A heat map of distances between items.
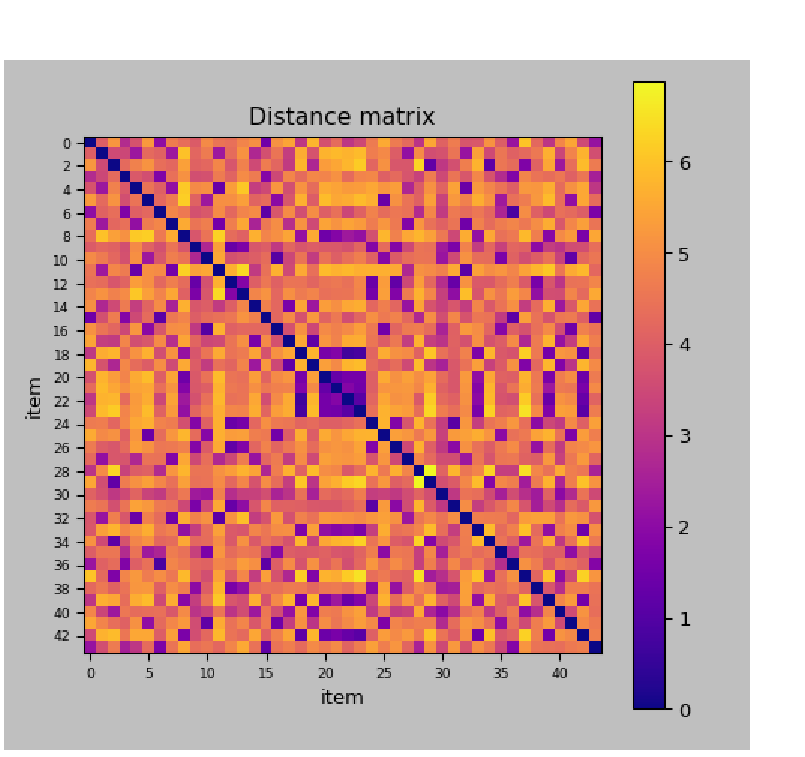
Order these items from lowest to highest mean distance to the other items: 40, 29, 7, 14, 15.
40, 15, 14, 7, 29
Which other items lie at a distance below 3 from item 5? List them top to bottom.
10, 16, 25, 35, 41
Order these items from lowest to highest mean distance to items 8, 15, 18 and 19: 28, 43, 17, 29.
43, 17, 28, 29
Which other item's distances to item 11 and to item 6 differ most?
36
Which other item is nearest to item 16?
10
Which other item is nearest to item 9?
12
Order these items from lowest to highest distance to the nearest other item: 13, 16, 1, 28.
16, 13, 1, 28
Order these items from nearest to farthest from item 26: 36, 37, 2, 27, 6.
27, 2, 37, 6, 36
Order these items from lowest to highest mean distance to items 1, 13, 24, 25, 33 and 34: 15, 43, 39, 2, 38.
38, 2, 39, 15, 43
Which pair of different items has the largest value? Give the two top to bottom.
28, 29
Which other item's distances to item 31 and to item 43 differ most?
24
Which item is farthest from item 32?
13
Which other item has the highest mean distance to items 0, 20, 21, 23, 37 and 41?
11
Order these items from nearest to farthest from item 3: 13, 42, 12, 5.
5, 12, 42, 13
